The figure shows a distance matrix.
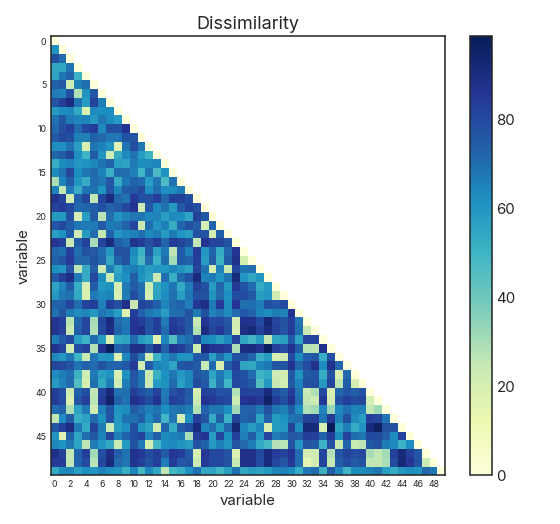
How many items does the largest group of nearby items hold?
12
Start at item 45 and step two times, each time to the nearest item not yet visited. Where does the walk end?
17
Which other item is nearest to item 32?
48
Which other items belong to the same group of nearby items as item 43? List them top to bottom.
0, 16
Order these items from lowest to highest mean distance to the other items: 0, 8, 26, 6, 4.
8, 4, 26, 6, 0
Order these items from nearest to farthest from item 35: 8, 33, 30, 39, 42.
33, 42, 8, 39, 30
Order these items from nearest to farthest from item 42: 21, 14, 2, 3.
2, 3, 14, 21
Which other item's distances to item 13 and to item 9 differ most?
31
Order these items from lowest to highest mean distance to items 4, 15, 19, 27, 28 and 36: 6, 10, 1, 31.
6, 31, 1, 10
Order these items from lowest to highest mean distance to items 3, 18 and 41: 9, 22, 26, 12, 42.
42, 22, 26, 9, 12
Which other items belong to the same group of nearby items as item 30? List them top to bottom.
10
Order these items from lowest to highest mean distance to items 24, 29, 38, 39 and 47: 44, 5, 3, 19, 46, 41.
46, 3, 5, 44, 41, 19
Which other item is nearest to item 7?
34
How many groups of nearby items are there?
11
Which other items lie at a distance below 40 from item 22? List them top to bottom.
3, 6, 20, 26
